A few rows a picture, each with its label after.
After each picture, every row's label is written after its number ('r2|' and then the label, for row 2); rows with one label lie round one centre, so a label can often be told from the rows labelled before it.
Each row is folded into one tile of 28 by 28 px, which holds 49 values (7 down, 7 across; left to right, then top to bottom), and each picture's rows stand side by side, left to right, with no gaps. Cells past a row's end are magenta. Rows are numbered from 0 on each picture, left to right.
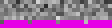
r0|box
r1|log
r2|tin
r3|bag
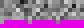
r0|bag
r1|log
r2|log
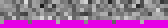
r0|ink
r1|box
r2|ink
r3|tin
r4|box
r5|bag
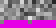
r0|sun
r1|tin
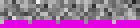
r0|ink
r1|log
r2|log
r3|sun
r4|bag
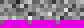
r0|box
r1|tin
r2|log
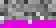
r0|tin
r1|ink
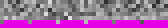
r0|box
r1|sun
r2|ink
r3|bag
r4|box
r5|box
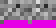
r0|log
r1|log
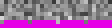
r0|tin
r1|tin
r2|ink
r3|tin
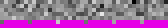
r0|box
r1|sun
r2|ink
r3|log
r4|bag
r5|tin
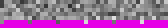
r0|bag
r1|log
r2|box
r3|ink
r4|tin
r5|ink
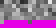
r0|bag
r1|sun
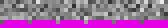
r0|box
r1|log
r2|log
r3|tin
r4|box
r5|sun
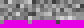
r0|log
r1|tin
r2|box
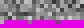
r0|ink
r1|tin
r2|box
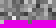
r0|ink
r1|sun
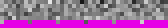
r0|ink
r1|sun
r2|tin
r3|box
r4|bag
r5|bag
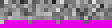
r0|bag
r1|tin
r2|sun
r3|log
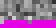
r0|ink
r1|tin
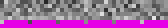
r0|bag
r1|box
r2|box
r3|sun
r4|box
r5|ink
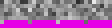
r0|bag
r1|sun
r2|bag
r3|log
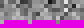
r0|bag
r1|bag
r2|log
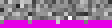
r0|log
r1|tin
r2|ink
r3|tin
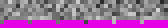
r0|log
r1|box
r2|sun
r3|box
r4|tin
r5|bag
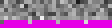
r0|box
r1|ink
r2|bag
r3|bag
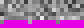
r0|tin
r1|ink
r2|box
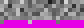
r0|sun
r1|bag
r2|log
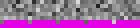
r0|box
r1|tin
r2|sun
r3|box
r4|ink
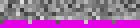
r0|sun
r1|ink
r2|box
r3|ink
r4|box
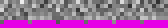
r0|sun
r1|box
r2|sun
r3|box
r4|log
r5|box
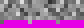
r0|sun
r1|bag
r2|sun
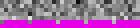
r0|box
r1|tin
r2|bag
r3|bag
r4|ink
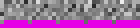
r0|tin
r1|log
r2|log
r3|sun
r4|log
